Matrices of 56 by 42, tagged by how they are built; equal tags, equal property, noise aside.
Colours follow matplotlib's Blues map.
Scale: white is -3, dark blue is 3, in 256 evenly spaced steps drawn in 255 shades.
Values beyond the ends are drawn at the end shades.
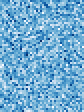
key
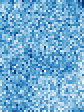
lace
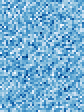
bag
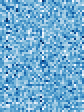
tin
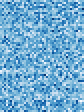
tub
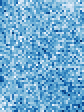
lace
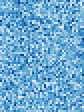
key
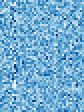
tin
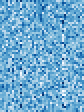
tin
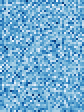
bag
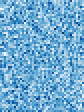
key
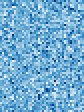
tin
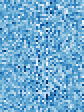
tin
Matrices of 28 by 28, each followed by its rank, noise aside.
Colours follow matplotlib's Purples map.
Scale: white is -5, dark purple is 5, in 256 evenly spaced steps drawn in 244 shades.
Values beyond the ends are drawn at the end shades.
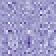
four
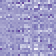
four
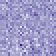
eight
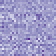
six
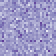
eight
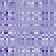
two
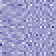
four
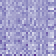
four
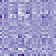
three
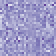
six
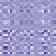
two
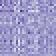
three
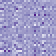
four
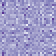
four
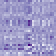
two
